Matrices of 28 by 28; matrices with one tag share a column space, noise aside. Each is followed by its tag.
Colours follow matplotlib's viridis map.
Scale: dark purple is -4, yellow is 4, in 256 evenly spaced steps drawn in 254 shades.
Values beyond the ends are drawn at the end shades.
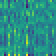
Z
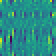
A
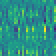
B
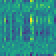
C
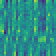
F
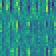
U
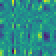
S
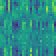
U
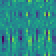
A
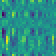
A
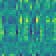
C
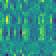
C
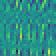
S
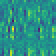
B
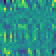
S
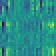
U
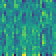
Z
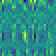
S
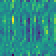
C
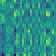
Z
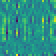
C
